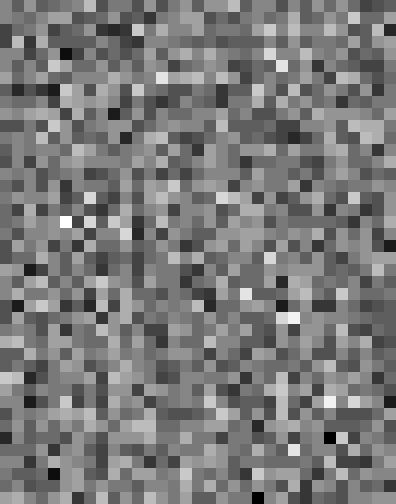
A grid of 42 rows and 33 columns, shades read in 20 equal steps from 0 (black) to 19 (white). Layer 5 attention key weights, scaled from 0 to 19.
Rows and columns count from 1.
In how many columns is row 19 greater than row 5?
14
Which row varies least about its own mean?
15
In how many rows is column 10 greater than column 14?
23
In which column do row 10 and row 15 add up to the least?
10
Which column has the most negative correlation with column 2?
22
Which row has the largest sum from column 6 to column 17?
7
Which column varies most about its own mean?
6
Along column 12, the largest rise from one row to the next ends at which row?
3
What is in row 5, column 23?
16
